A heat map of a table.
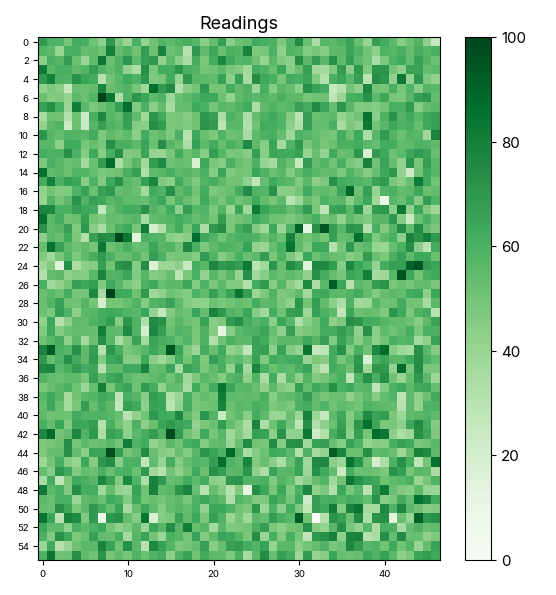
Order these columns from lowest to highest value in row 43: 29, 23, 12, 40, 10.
40, 23, 12, 29, 10
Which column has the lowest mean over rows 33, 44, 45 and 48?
24
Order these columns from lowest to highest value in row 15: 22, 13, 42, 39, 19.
42, 22, 19, 39, 13
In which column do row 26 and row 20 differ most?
31
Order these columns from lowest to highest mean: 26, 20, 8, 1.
26, 20, 1, 8
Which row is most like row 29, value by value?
46
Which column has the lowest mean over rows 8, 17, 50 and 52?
39
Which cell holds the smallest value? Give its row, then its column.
51, 32
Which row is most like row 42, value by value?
33
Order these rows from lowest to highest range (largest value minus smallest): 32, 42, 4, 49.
32, 4, 49, 42
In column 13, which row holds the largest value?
5
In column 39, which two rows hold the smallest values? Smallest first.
45, 37
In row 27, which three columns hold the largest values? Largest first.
8, 23, 6
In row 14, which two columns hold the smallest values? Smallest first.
43, 12
